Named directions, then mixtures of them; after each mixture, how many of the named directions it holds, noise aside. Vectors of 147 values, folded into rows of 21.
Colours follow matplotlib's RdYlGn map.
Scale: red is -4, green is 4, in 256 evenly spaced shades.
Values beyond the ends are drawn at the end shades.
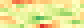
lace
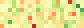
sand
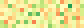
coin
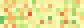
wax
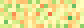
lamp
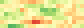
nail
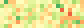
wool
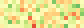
three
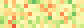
four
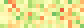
two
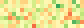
three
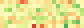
four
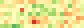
two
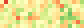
one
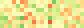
four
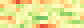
one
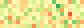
two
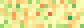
one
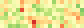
four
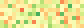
one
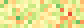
one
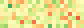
three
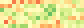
three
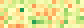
three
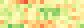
four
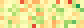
two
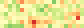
four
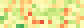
two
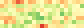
two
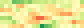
one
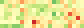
four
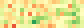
four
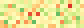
one
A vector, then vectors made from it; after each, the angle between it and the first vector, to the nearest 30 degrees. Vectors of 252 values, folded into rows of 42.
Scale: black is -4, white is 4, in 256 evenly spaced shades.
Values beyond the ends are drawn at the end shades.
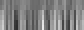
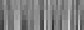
120 degrees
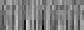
120 degrees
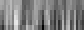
150 degrees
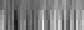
30 degrees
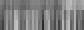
150 degrees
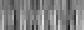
30 degrees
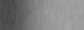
90 degrees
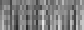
30 degrees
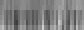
30 degrees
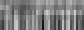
150 degrees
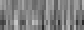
150 degrees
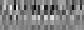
90 degrees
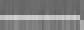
90 degrees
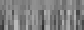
150 degrees
